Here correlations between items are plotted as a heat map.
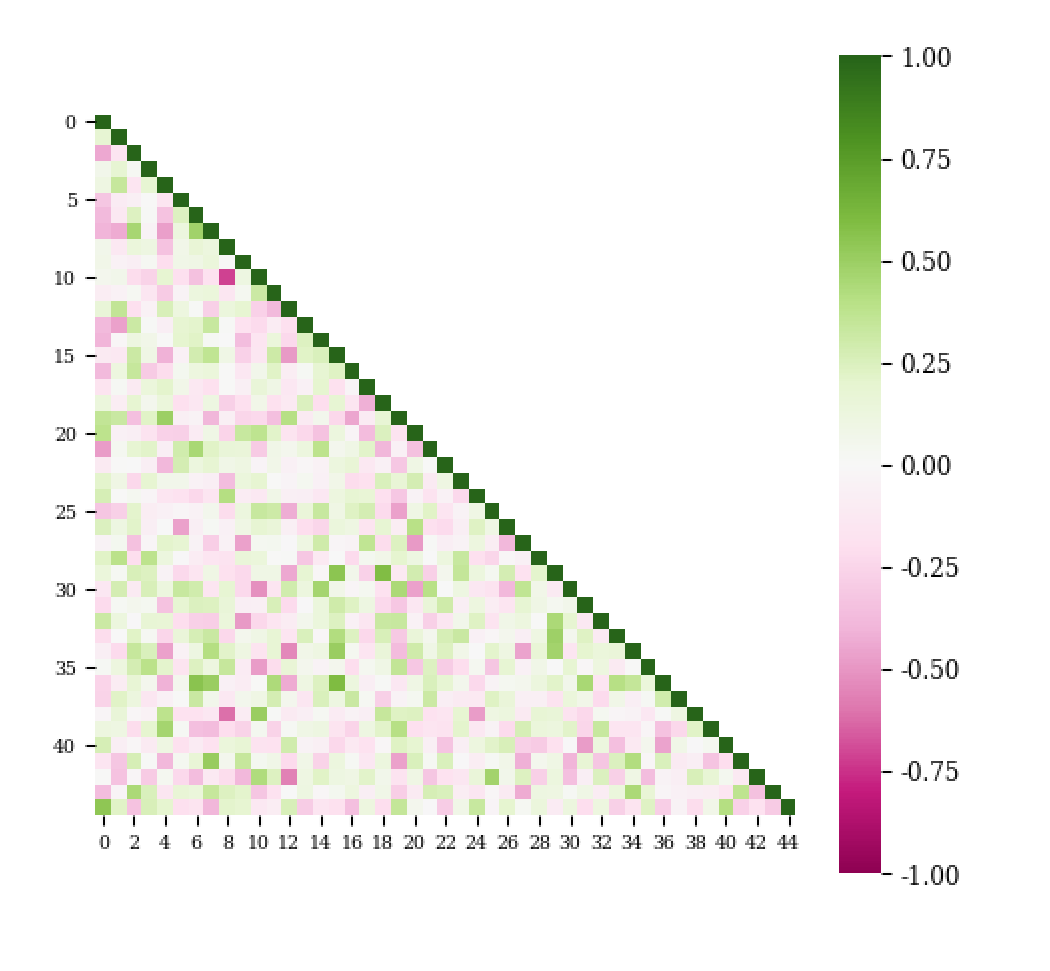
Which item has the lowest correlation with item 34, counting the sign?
12
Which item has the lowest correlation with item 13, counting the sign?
1
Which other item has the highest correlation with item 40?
44
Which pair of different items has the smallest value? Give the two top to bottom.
8, 10
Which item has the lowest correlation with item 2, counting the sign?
0
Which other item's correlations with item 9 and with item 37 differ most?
14
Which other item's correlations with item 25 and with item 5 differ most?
42
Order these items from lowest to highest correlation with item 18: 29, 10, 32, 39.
10, 39, 32, 29
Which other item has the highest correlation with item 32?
29
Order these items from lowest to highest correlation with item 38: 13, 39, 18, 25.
13, 25, 39, 18
